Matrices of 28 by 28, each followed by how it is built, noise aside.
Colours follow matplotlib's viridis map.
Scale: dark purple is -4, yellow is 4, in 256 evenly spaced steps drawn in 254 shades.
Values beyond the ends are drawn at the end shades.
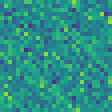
Toeplitz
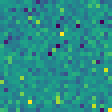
sparse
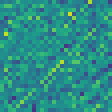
Hankel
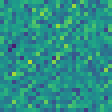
Hankel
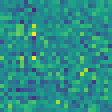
low rank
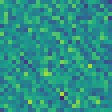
Toeplitz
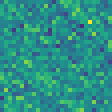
Toeplitz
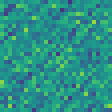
Hankel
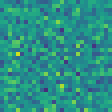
low rank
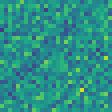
Hankel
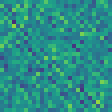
Toeplitz
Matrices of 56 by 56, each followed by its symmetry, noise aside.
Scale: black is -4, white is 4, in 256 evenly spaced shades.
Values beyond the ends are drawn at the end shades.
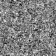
antisymmetric.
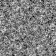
same after a half turn.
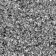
no symmetry.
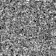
antisymmetric.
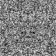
mirrored left to right.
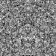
mirrored left to right.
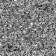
same after a half turn.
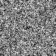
same after a half turn.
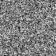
antisymmetric.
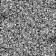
same after a half turn.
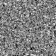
antisymmetric.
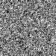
antisymmetric.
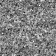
same after a half turn.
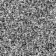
no symmetry.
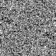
same after a half turn.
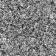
same after a half turn.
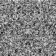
mirrored left to right.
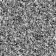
same after a half turn.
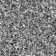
antisymmetric.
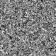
no symmetry.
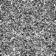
mirrored left to right.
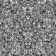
mirrored left to right.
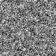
no symmetry.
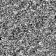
same after a half turn.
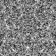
mirrored left to right.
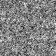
no symmetry.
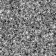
antisymmetric.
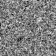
antisymmetric.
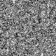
same after a half turn.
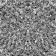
mirrored left to right.
